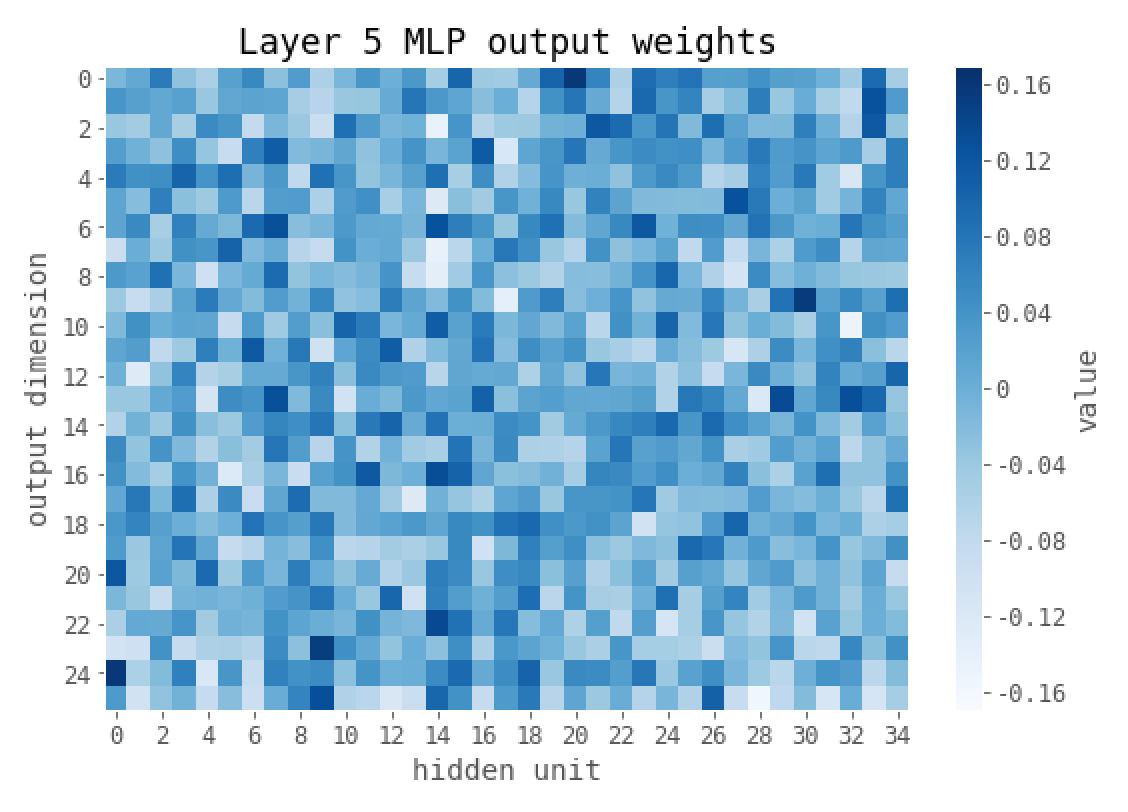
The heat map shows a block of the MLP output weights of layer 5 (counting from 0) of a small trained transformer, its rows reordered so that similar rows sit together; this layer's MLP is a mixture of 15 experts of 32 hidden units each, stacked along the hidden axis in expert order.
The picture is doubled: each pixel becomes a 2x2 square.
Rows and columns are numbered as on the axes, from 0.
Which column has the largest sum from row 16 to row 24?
15
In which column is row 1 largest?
33
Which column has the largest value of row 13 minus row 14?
32
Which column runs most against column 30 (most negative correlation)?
17
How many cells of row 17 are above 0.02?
11
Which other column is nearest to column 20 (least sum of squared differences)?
25
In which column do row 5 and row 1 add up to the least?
9
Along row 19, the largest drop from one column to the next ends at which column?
16
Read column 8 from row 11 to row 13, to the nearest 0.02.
0.08 0.04 -0.02
